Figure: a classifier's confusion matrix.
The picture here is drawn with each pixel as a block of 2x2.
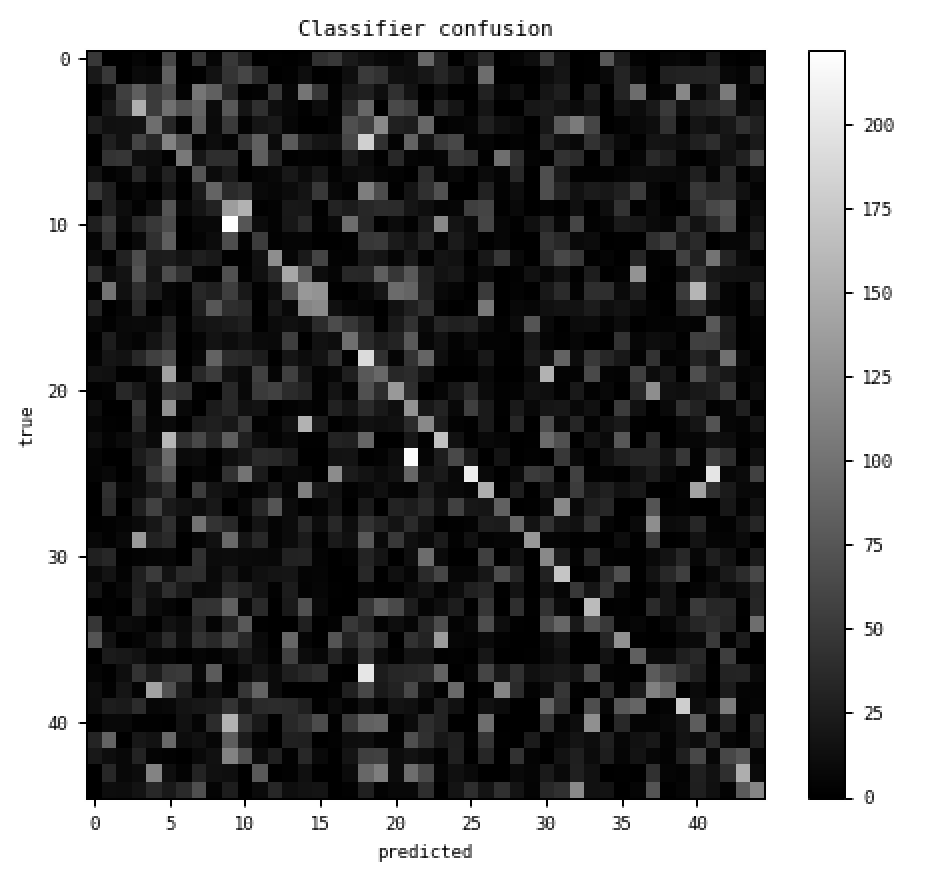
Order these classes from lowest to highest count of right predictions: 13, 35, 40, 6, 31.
40, 6, 35, 13, 31
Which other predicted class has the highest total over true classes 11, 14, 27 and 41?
1
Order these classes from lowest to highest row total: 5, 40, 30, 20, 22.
30, 22, 20, 40, 5
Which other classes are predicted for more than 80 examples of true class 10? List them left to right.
9, 17, 23
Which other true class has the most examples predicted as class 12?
27
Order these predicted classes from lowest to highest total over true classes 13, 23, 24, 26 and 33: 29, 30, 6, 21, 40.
29, 6, 30, 40, 21
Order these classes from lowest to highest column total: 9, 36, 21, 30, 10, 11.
36, 11, 10, 30, 21, 9
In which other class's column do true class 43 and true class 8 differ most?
4
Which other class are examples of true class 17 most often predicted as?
21
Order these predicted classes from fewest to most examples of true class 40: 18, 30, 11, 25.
25, 11, 30, 18
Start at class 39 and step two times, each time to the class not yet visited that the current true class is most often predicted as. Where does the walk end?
9
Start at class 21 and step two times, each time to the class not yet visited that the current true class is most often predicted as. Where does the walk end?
18
